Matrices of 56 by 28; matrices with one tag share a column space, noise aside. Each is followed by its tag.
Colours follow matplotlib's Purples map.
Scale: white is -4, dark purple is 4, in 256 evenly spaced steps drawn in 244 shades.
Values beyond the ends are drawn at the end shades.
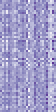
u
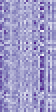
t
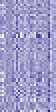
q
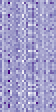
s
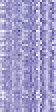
t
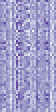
t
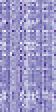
t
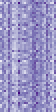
s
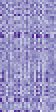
q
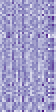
q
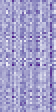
u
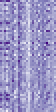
t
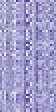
t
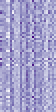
u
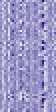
t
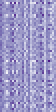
s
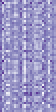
s
